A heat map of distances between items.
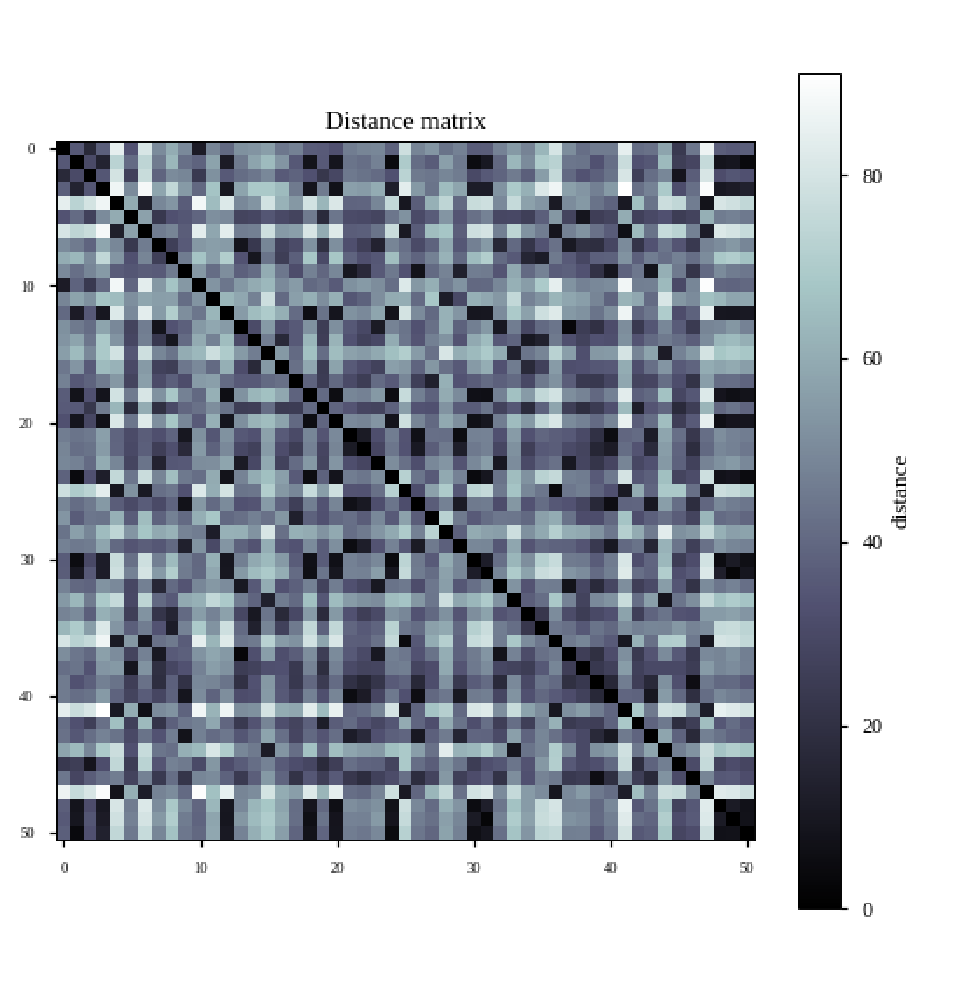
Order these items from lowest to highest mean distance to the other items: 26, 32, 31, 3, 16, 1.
26, 32, 1, 16, 31, 3
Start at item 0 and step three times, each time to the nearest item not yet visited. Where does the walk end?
45
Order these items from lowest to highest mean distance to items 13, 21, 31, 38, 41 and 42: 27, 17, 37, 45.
37, 17, 45, 27
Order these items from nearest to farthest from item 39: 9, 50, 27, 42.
9, 42, 27, 50
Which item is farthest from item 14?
3
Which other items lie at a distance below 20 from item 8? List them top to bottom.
14, 34, 35
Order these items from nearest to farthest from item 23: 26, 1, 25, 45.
26, 45, 25, 1
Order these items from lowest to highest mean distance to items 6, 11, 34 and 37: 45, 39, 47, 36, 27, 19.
39, 19, 36, 47, 45, 27
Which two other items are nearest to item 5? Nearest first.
38, 19
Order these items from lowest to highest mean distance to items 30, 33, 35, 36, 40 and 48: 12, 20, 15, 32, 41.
32, 20, 12, 15, 41
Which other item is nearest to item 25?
36
